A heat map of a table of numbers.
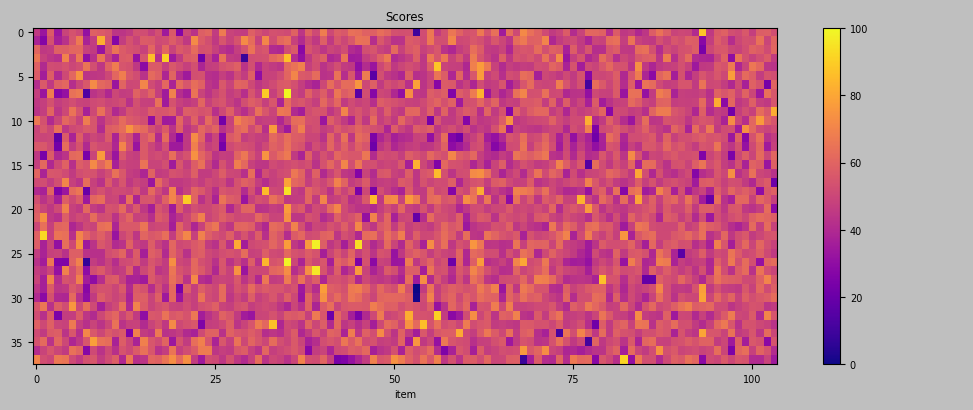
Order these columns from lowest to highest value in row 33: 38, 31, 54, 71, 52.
71, 38, 31, 52, 54
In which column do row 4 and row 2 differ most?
37
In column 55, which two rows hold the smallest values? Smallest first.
10, 12
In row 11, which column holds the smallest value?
78
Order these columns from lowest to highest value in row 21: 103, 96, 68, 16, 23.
16, 96, 68, 103, 23
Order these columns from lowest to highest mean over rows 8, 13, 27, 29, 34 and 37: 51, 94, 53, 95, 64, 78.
53, 78, 94, 64, 51, 95
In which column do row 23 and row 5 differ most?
1
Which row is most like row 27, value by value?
24
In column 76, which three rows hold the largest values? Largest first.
19, 34, 37
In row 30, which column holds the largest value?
93
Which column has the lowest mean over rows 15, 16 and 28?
77
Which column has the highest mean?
35
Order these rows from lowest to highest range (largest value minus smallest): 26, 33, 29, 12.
12, 33, 29, 26
